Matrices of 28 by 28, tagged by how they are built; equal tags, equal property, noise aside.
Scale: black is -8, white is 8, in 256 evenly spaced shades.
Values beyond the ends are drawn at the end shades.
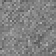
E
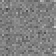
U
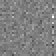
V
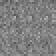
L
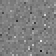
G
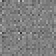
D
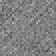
E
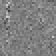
V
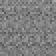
L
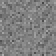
U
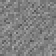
E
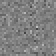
V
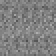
L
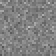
L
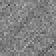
E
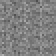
U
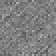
E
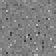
G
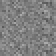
U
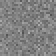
U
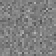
D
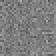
U
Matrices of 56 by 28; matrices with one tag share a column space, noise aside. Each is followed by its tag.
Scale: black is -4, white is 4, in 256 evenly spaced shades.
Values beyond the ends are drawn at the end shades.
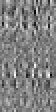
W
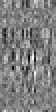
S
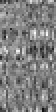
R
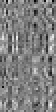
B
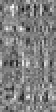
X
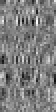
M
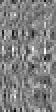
R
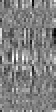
S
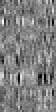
M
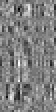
X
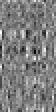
R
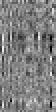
B
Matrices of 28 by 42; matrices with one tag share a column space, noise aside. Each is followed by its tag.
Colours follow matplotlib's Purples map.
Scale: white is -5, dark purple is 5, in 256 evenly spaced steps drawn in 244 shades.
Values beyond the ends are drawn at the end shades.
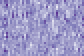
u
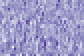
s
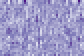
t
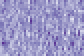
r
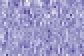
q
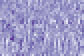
s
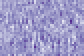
s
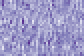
s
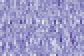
s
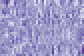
q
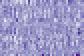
t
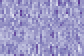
q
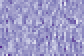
s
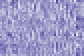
u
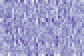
t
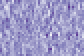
u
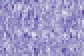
u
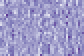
q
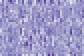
t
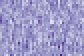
s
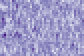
u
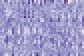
t
